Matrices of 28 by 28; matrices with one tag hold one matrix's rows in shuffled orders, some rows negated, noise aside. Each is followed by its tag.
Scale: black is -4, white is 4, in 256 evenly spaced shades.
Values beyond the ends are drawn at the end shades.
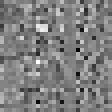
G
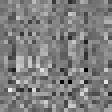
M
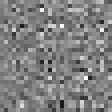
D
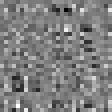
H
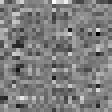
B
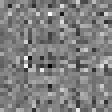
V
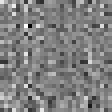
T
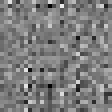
V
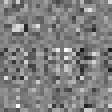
H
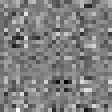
H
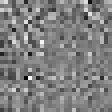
T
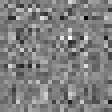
M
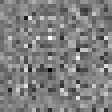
V
